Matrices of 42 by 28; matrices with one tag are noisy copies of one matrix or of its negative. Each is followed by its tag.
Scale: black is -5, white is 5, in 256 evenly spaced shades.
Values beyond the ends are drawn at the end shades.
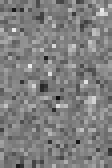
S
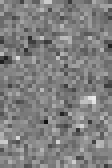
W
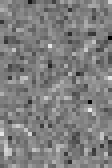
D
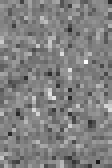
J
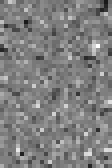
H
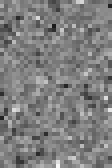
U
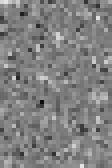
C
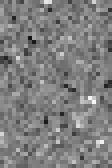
W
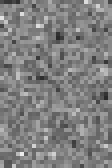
C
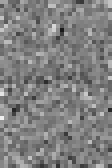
U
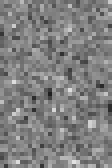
J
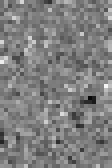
W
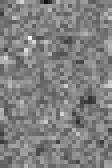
W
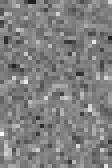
D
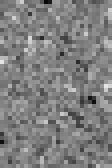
W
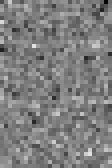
H
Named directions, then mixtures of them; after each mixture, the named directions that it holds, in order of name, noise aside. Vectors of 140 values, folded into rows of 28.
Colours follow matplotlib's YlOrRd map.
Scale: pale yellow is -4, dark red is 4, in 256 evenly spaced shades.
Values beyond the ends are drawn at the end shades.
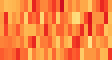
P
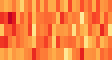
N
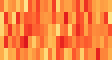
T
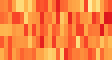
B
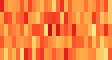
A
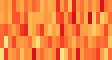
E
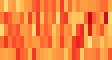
N, P, T.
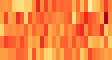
B, P, T.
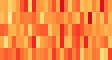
E, N, P.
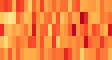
N.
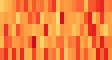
A, B, P.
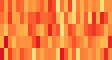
E.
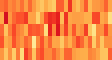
A.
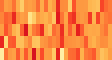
B, E.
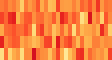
E, N.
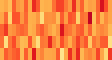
E, P.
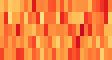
P.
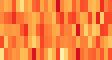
B, E, N.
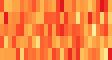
A, E, P.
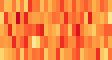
A, E, T.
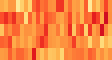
B, N, P.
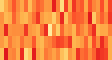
A, E.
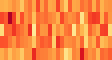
N.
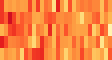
A, N.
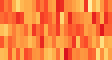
A, B.
